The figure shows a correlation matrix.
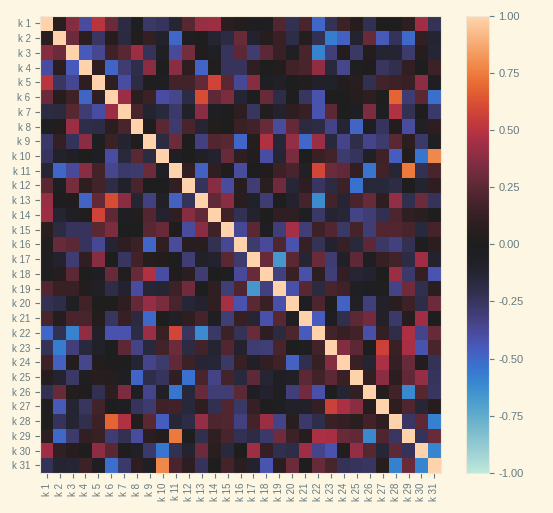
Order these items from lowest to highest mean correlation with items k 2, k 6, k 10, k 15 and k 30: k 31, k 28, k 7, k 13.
k 31, k 7, k 28, k 13
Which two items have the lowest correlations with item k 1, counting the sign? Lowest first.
k 22, k 4
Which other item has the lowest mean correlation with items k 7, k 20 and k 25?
k 12
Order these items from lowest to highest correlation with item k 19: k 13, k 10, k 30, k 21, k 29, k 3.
k 30, k 10, k 13, k 3, k 21, k 29
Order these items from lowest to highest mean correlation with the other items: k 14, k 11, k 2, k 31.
k 2, k 31, k 11, k 14
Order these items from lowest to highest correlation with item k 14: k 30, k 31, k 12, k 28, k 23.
k 23, k 31, k 30, k 28, k 12
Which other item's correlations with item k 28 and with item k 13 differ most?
k 18
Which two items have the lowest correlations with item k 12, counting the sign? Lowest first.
k 25, k 15
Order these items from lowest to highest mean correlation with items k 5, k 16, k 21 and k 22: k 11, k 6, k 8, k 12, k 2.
k 6, k 8, k 2, k 12, k 11
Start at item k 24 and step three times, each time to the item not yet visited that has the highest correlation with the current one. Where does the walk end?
k 29
